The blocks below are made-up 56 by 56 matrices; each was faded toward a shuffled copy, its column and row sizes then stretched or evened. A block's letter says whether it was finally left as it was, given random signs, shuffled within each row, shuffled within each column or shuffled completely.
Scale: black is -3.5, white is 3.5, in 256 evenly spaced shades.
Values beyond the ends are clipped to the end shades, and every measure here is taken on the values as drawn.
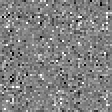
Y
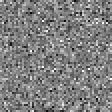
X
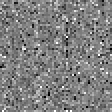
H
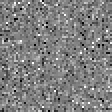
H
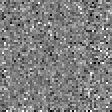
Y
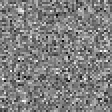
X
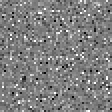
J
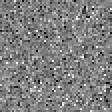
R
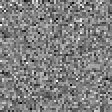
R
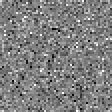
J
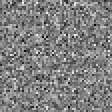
Y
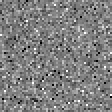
J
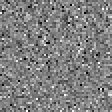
J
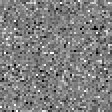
R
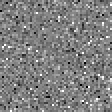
J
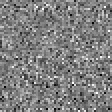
R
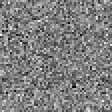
J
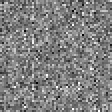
H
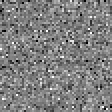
R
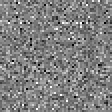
R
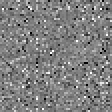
Y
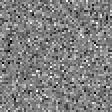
J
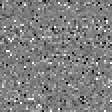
R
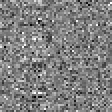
X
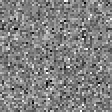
Y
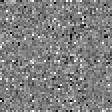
Y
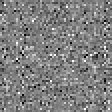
X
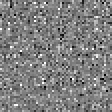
X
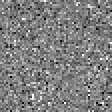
H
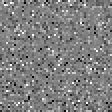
R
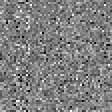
X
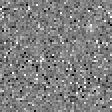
R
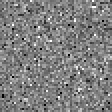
J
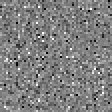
H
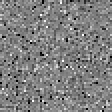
J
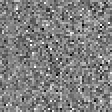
H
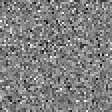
R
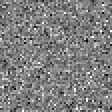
J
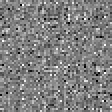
X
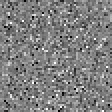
H
